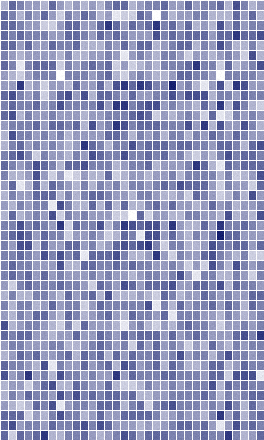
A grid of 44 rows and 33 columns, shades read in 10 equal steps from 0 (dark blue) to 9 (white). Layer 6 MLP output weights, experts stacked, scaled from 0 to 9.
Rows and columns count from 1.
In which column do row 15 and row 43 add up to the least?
11
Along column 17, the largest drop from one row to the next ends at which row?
23
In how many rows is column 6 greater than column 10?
14
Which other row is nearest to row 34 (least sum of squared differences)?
4
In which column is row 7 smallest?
25
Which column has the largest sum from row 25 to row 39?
24
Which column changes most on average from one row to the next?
16
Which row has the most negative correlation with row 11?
7
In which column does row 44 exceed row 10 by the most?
2
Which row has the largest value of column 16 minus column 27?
39
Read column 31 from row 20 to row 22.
6 5 5
